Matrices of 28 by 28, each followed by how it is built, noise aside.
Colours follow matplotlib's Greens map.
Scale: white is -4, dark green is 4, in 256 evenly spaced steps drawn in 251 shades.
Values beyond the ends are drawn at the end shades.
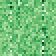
uneven columns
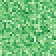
noise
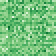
blocks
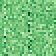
uneven columns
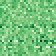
uneven rows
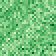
Hankel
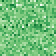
uneven rows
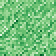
Hankel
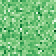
uneven columns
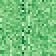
uneven columns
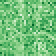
blocks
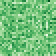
blocks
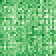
blocks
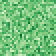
noise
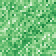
Hankel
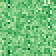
uneven columns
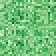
blocks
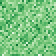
Hankel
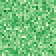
noise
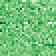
uneven rows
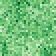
smooth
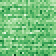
blocks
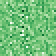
uneven columns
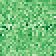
uneven rows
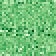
uneven rows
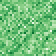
Hankel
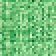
blocks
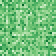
blocks
